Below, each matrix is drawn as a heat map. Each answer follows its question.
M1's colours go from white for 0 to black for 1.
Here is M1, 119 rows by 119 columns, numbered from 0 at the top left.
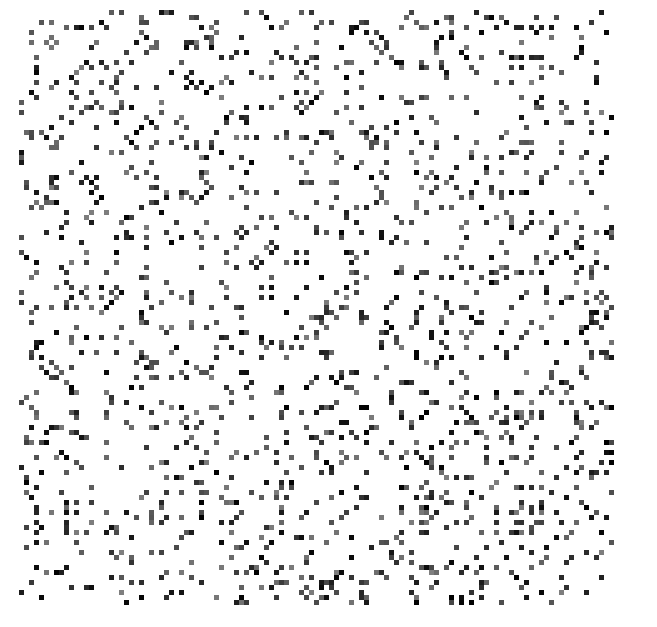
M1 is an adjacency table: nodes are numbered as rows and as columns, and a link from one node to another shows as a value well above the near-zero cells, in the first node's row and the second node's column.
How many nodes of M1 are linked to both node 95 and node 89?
8
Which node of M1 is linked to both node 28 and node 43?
node 98
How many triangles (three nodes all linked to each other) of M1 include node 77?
1
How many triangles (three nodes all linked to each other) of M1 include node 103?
5
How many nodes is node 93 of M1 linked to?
11
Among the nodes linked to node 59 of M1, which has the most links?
node 3
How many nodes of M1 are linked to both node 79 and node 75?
1
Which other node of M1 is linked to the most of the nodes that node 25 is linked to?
node 112
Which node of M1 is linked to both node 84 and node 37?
node 5
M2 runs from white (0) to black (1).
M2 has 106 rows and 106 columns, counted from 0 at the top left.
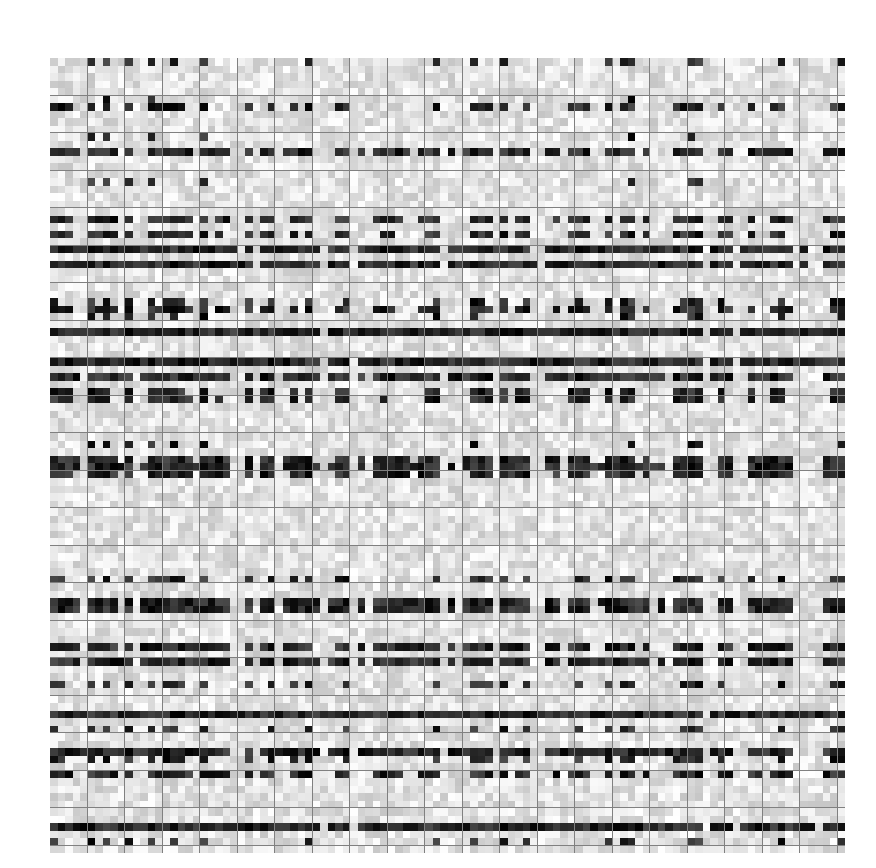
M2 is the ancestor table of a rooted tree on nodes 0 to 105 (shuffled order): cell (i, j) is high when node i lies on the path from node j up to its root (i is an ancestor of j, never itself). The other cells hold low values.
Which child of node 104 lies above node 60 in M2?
0
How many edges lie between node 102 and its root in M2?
3
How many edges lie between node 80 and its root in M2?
9
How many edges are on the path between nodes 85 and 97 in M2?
5
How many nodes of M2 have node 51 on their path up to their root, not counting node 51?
11
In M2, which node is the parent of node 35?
73
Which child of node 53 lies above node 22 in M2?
55
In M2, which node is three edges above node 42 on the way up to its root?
27
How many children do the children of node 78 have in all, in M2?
1
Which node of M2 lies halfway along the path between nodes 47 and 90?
21
